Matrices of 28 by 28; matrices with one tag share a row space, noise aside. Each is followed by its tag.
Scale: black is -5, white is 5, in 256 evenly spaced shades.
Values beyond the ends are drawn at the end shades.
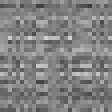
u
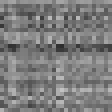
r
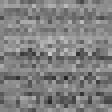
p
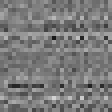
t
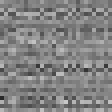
r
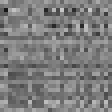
t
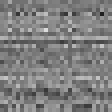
u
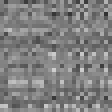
t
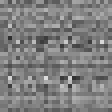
u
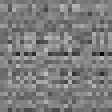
u
